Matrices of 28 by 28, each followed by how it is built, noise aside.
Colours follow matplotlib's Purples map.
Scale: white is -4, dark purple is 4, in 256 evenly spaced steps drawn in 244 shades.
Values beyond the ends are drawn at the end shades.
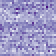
blocks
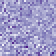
lower triangular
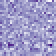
low rank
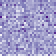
low rank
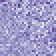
upper triangular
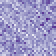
Toeplitz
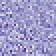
lower triangular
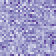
blocks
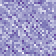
Toeplitz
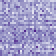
blocks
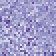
lower triangular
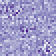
block diagonal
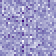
uneven columns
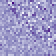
upper triangular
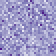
Toeplitz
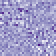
block diagonal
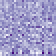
low rank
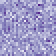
blocks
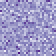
low rank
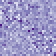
block diagonal
